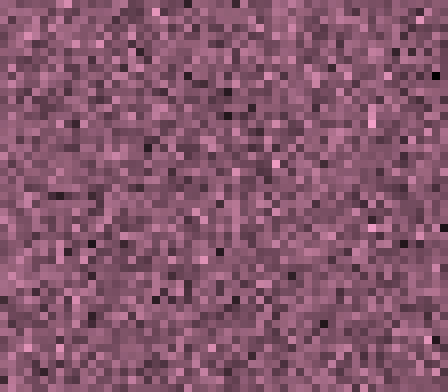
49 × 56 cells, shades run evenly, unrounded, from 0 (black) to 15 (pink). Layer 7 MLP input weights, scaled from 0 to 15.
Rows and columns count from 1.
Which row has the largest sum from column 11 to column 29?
8
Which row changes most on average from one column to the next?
38
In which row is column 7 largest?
4
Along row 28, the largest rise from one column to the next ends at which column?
26
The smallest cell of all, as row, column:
10, 55
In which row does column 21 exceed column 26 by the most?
11
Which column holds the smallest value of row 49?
45
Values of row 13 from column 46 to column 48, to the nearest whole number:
9 7 5
